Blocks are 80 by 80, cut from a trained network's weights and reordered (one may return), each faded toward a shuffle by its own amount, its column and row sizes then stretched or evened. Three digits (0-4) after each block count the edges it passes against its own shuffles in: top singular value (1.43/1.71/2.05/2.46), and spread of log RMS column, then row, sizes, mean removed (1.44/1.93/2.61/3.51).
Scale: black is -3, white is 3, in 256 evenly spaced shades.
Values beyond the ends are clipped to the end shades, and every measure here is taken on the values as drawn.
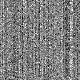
3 2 0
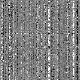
4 4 1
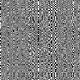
4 4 0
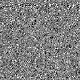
1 1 1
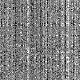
4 3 2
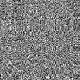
3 0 0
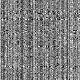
4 0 2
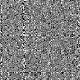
3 2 0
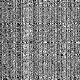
4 0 3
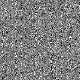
0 3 0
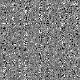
1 3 1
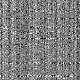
3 0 3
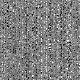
1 3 0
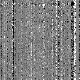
4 4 1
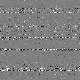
2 0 4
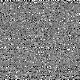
0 1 3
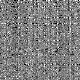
2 1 3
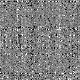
1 1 3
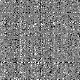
1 2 3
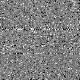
1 0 2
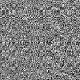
4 1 1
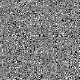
0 3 2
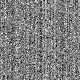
2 0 0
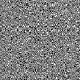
3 2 0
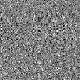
3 1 1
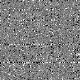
2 2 2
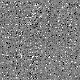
1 2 1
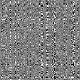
3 4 1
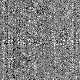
1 1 2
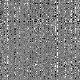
1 4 2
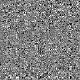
1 2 2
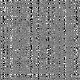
2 4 3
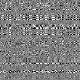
4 2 4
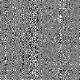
0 4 2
